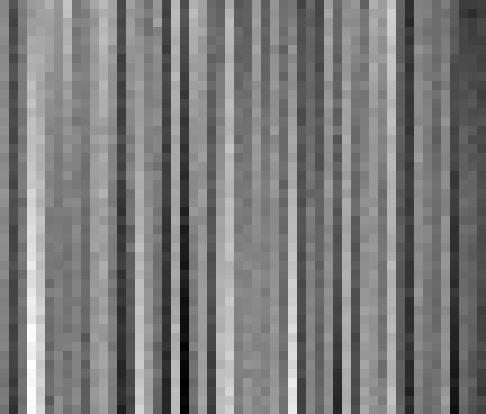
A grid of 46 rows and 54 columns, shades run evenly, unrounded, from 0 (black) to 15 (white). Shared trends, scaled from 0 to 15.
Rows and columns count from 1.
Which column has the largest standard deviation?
33
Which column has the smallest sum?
21
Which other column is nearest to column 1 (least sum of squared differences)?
47
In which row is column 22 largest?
2
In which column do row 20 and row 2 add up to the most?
44
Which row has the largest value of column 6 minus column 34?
1
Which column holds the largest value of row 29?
4
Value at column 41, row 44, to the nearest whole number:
10
